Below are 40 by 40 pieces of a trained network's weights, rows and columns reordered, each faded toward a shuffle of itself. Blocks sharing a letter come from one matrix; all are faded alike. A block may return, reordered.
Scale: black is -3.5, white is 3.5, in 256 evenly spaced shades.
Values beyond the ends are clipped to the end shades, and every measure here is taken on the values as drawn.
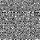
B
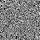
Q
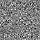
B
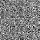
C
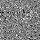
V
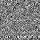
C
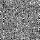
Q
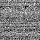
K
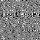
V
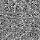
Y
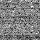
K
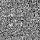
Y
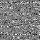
B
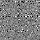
V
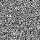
Y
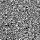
C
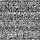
K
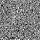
Y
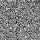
Y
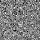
Y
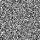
Y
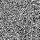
Y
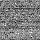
K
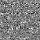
B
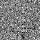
Q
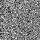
Y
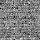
K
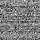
K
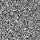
Y
